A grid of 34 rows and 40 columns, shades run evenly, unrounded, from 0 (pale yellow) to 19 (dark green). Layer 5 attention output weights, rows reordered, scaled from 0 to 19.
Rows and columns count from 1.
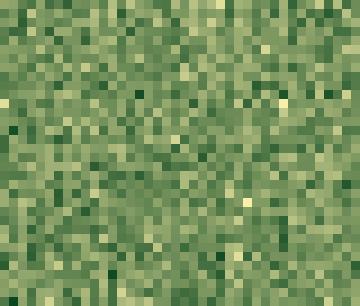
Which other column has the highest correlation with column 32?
16
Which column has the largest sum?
20
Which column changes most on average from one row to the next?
7
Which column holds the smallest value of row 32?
27
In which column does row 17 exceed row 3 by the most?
24
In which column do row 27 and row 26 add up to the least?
17
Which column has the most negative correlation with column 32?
3
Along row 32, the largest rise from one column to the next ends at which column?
13
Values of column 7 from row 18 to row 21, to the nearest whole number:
13 7 15 12
